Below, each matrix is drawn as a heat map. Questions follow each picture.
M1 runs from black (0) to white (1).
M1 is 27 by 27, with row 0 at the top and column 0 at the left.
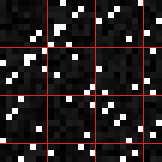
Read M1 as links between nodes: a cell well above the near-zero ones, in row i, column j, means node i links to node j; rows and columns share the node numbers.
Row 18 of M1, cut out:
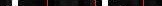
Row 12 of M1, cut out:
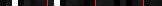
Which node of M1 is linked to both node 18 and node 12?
node 2
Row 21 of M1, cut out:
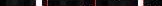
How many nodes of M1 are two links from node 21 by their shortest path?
2
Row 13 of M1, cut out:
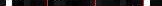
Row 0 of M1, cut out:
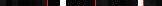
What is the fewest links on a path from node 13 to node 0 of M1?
6
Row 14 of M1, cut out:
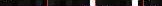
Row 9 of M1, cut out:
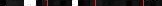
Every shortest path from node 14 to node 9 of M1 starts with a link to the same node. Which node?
node 15
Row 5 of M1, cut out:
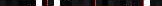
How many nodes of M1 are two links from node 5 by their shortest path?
4
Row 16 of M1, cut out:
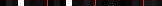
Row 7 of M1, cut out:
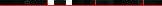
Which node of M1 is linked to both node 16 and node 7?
node 11
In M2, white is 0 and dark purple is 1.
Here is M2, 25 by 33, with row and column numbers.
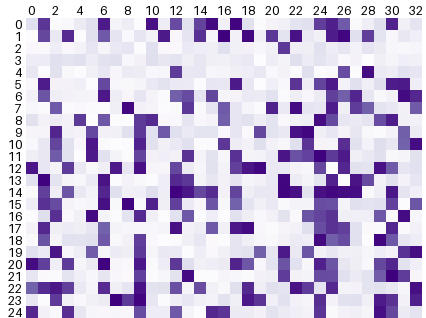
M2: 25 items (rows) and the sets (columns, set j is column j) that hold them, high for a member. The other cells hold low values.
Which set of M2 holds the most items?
25
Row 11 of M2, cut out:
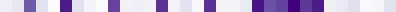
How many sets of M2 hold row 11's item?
11
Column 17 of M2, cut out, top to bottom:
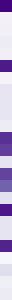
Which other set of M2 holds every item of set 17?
24
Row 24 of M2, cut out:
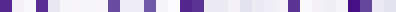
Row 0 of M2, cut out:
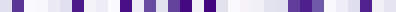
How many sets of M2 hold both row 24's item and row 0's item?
4
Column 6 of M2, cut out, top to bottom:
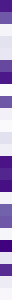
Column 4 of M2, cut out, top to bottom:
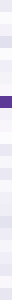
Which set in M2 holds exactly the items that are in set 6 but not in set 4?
1
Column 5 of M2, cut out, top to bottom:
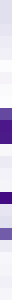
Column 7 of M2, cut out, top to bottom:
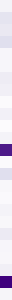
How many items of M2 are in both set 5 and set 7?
0
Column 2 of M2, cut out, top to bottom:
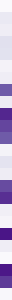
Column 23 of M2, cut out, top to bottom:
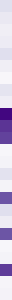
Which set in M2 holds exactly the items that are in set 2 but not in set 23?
8
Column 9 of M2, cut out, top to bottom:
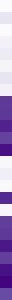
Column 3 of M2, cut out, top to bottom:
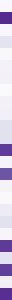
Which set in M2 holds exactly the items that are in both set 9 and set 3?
0
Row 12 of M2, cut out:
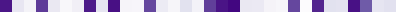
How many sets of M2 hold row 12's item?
12
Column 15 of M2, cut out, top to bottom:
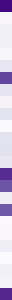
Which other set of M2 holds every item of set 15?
12
